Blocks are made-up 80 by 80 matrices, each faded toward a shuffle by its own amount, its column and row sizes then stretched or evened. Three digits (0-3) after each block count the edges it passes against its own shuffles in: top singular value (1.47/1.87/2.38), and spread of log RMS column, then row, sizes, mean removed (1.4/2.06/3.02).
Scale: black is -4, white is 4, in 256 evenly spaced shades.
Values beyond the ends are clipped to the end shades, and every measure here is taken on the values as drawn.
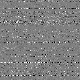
1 0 3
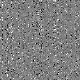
1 2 0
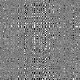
3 3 2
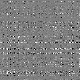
2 2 3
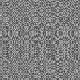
3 2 0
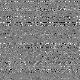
1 1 3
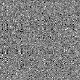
2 1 1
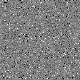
1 0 2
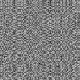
3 2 0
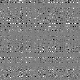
2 2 3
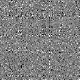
2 2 2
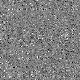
1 0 1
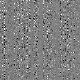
1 3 1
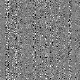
1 3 0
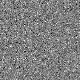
0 1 0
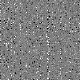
1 2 1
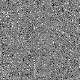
0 2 0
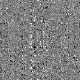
2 2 1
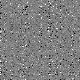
1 2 1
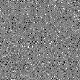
2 0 1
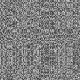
3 1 0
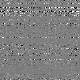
1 1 3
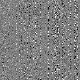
1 3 0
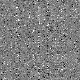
1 2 0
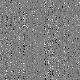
1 2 0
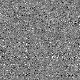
0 1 2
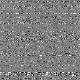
1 0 3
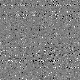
0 1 2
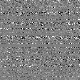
0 1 3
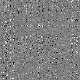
1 2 2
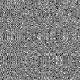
3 1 1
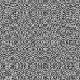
3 0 2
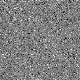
1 0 1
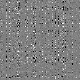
1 3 2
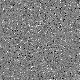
0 1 0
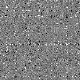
1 2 2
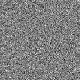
2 0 0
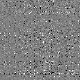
1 2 2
